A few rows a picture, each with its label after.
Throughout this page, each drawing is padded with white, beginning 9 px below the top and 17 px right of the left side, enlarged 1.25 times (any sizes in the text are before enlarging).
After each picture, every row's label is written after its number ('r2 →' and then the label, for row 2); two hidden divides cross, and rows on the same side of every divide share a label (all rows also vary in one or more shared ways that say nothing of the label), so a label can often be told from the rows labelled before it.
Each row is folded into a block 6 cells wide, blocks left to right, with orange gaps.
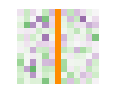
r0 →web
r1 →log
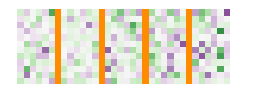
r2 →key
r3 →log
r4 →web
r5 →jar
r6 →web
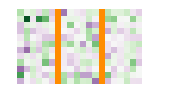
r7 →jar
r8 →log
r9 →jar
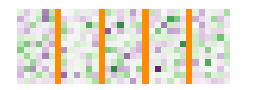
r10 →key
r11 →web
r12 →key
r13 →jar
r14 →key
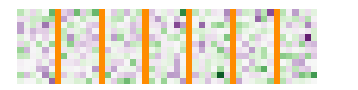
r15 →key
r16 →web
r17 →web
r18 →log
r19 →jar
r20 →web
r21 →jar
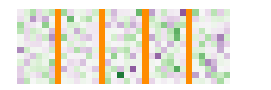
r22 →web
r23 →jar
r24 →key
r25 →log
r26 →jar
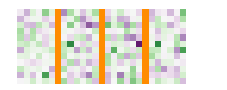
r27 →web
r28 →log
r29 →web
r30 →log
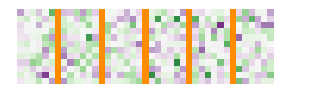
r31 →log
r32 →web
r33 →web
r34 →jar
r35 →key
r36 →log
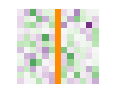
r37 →log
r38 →key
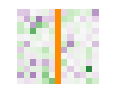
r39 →web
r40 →web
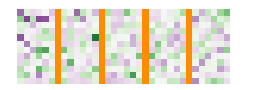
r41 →log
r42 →key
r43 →jar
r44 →web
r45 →web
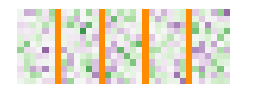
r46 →key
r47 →web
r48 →jar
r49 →log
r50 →web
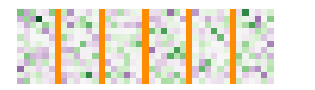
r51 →jar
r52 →jar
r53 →log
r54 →web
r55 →log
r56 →log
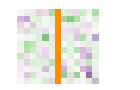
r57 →log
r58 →key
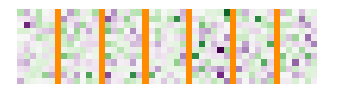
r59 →jar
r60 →web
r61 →web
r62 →jar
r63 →log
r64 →jar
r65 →web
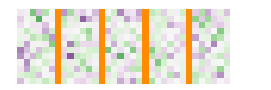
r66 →web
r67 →log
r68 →key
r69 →key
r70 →log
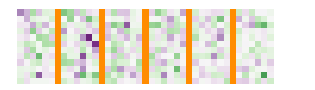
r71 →log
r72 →jar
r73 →log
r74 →web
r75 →jar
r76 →jar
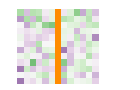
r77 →jar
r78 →web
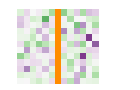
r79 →jar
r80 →jar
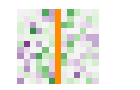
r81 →web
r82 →web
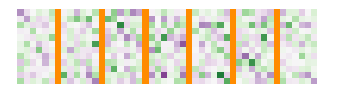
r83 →log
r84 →key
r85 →key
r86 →web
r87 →jar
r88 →log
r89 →log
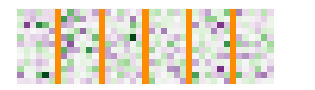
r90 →jar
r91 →key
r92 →log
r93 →key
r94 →key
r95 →log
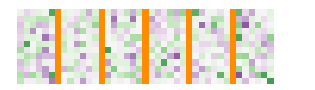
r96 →key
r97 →key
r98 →key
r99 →key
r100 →jar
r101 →jar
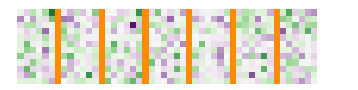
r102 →log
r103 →web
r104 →log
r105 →web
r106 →log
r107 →web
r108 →key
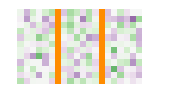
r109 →log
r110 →web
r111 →log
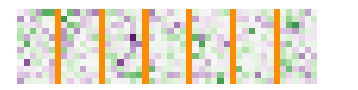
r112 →web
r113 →key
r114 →jar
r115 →log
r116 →web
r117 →log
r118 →key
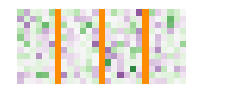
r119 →jar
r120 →web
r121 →web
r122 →jar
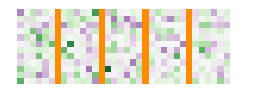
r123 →log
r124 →key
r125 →log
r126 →web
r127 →log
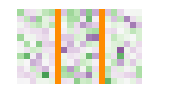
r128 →jar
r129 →web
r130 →log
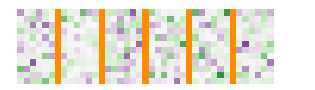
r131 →web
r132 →key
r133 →key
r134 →key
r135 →jar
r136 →web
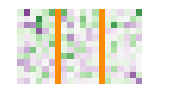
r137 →jar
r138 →jar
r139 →log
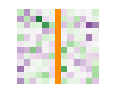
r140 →jar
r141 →log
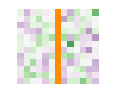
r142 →key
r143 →web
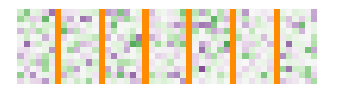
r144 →jar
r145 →log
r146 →log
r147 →log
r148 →jar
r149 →jar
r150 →jar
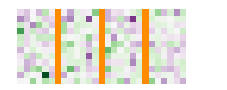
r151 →web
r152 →log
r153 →log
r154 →key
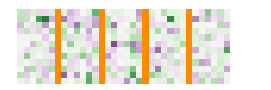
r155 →jar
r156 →web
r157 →jar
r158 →jar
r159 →web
